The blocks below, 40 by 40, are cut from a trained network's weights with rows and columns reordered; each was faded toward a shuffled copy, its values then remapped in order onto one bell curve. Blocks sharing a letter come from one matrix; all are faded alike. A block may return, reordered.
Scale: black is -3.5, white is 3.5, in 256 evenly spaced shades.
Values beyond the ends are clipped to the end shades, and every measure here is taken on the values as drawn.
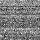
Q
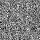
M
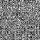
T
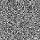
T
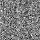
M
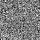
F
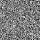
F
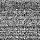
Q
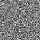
T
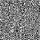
T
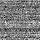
Q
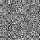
T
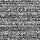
Q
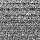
Q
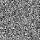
F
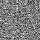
F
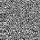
T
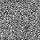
T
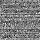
Q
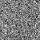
F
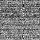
Q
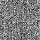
M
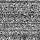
Q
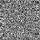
T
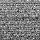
Q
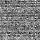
Q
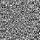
T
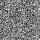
M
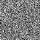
F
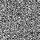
F
